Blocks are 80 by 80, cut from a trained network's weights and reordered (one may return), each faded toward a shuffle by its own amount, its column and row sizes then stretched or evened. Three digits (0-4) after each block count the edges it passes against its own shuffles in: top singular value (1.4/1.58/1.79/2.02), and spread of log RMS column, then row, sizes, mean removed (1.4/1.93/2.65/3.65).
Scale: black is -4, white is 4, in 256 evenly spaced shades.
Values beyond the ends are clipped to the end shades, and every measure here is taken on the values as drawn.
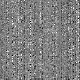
3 3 0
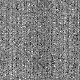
3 0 1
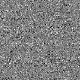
1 0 2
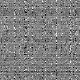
3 3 0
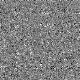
0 1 2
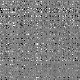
1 2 3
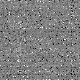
0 1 2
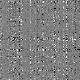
2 3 2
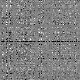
3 3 2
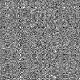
4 2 1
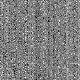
2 2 0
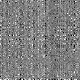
3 2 2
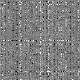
3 3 2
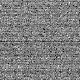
3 1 0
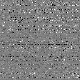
0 1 3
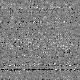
2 0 3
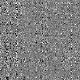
0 3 2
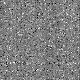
0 0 1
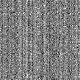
4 1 1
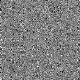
0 2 1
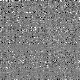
0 0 3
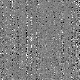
0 3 1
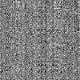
2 1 2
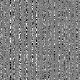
3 4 0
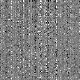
3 3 1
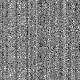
4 1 1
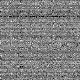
4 1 1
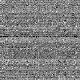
4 1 1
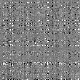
3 2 3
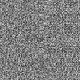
4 0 0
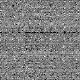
3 2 1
